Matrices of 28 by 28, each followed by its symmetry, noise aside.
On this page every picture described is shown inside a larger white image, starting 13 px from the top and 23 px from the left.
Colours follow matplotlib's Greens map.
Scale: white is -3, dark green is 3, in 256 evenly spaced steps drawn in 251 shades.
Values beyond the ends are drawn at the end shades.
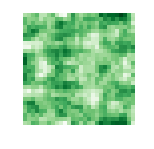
mirrored top to bottom.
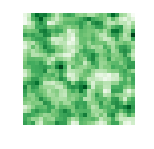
symmetric across the other diagonal.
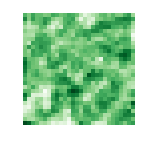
no symmetry.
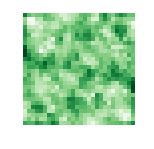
same after a half turn.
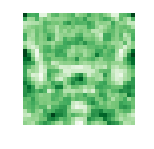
mirrored left to right.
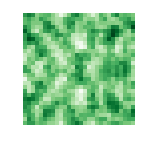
mirrored top to bottom.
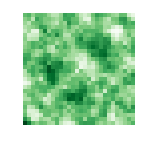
symmetric across the other diagonal.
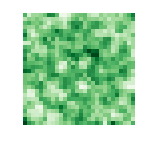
symmetric across the other diagonal.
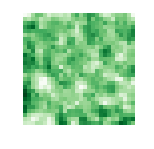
no symmetry.
